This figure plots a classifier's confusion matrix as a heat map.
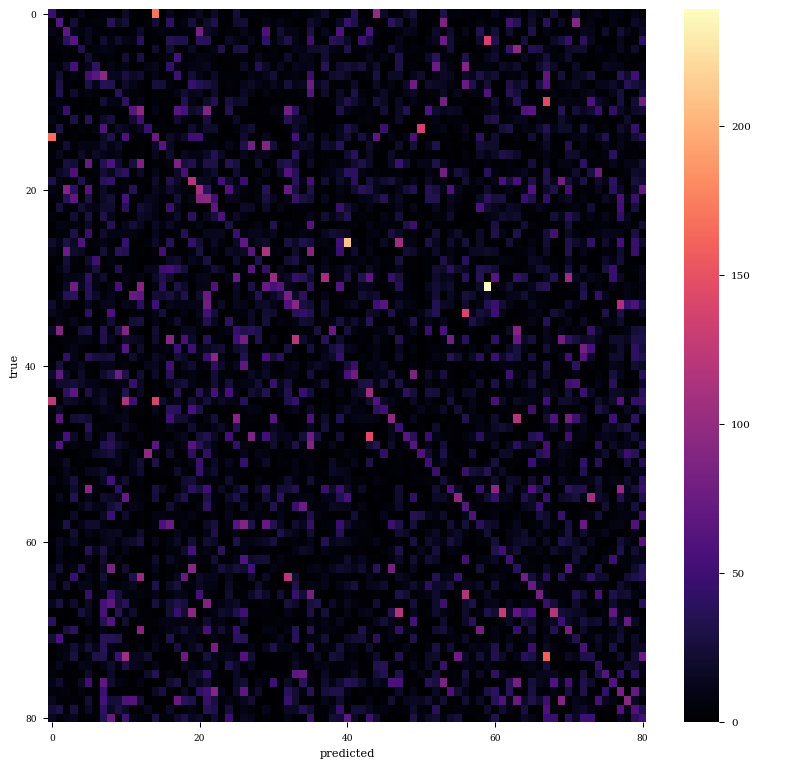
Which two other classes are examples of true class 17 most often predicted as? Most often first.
12, 5
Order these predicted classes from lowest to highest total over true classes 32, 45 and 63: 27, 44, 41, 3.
41, 3, 27, 44
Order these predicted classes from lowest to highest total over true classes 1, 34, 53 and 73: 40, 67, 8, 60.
40, 60, 8, 67
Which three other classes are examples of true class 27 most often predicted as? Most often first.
29, 35, 2
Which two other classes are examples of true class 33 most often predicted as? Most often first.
77, 21
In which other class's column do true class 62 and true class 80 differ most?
8
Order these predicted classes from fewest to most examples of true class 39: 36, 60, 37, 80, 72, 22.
36, 37, 80, 60, 72, 22
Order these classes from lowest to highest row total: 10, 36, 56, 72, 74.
74, 56, 72, 10, 36
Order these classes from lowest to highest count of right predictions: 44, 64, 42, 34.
42, 34, 44, 64
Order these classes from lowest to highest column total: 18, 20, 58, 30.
30, 58, 18, 20
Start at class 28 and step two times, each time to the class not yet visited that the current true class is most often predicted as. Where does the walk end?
56
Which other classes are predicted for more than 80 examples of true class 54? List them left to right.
5, 60, 77
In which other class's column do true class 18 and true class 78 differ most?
69
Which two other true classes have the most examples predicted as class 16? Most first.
37, 58
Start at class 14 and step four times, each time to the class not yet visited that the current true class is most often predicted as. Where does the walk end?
67
